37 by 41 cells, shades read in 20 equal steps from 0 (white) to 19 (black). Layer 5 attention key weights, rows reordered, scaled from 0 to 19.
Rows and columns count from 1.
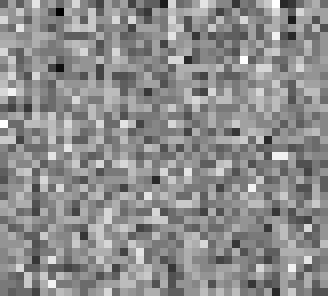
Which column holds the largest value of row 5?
37
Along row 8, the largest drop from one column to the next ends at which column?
31
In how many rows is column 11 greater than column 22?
16
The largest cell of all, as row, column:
2, 8
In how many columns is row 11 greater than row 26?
20
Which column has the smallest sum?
14
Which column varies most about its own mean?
35
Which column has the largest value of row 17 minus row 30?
24
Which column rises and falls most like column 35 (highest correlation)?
5
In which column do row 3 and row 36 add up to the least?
17
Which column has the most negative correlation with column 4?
12
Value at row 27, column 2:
6
